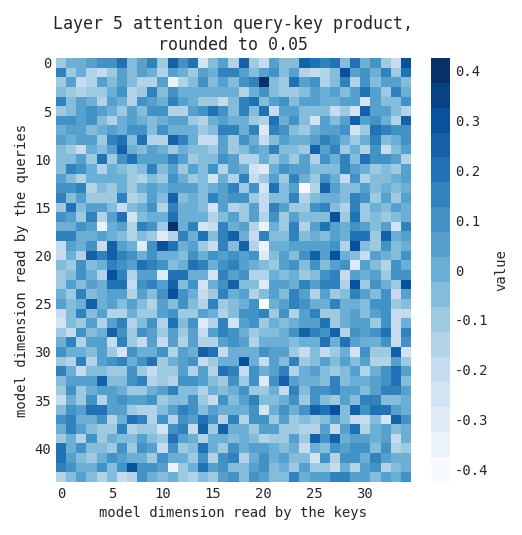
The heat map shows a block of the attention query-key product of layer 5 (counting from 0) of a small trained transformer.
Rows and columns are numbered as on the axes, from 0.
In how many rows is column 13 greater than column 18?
19
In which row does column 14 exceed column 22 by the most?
38
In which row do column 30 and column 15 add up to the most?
5
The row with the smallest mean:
12
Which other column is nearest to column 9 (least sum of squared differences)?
13
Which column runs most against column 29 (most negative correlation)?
7
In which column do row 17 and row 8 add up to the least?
20
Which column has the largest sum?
11
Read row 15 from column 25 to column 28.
0.1 0.15 -0.05 -0.15
